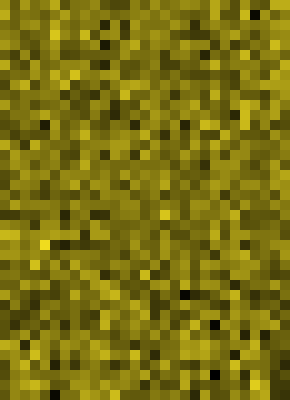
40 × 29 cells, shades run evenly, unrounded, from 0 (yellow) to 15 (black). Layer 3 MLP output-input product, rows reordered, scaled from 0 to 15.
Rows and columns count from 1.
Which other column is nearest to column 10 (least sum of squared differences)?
2
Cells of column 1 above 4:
35
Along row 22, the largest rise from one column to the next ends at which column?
25
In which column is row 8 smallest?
8
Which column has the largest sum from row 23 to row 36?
16
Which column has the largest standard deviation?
22
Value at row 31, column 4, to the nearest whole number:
12
